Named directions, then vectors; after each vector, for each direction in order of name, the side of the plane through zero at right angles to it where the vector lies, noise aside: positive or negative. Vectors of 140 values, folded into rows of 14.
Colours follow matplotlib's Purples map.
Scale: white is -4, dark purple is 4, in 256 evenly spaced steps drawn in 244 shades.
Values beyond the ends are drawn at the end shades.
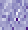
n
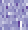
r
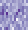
negative, positive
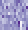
positive, positive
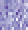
negative, positive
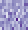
positive, negative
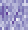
negative, positive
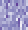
negative, positive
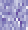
negative, negative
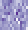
negative, negative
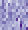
positive, negative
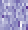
positive, positive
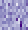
positive, negative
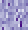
positive, negative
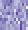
negative, negative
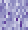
positive, negative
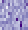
positive, negative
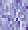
positive, positive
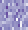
negative, positive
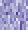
negative, negative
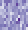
negative, positive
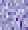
positive, negative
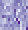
positive, positive
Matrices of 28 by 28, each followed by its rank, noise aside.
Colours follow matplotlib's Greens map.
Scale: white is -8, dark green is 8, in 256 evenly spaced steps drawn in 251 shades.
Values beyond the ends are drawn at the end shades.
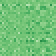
three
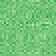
four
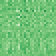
three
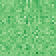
five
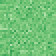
six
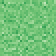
four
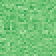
six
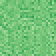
six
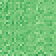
four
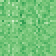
five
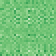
three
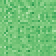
five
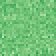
six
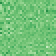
four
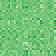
three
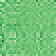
three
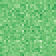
five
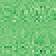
four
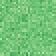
four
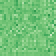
six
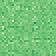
six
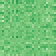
four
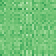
three
